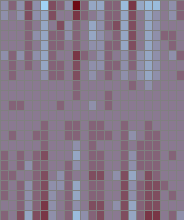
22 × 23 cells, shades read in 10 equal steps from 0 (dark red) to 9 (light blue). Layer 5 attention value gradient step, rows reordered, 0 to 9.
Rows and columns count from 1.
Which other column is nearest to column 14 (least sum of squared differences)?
2
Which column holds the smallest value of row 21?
6
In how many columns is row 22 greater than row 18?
7
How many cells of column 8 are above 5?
2
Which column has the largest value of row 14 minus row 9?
17
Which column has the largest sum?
19
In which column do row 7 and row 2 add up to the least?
10
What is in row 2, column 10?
2
